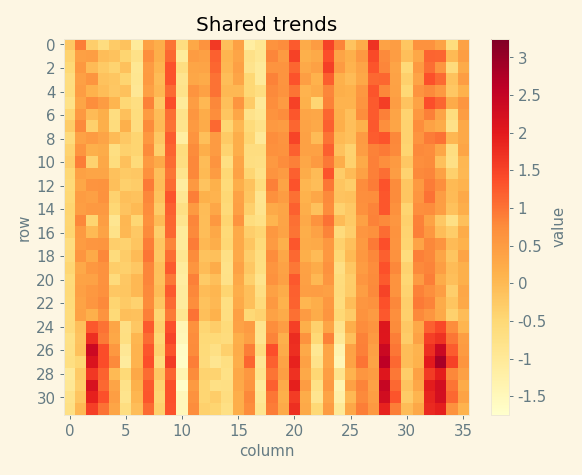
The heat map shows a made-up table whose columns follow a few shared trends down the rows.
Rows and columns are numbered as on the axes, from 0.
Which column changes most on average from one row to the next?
2
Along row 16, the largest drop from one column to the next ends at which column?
10
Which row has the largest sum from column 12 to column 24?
0
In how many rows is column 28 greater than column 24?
31
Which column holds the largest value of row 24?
28
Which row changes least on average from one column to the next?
4
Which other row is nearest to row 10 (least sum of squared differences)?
15
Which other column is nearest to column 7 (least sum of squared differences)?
29
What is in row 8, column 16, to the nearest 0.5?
-0.5
